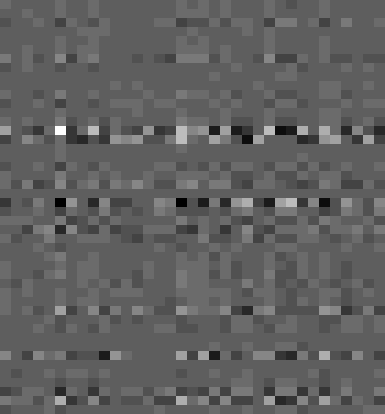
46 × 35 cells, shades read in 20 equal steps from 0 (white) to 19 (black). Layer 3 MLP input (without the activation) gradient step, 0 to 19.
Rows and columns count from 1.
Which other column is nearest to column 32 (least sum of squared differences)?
22
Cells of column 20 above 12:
7
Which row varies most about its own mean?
15
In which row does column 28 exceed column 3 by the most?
16
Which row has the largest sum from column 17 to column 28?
26
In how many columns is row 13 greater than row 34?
6
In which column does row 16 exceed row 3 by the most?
23
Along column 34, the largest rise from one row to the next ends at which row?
17
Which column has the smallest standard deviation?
2
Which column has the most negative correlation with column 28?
20
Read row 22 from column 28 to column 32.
12 12 12 12 12
